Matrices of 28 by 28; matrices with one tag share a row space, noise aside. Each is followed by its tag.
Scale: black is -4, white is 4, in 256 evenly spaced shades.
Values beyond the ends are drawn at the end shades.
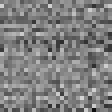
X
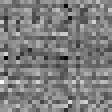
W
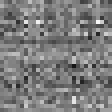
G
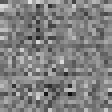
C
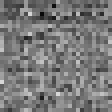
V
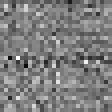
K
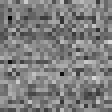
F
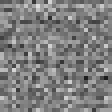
C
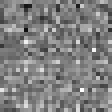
V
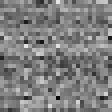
V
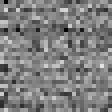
W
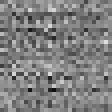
C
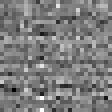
V
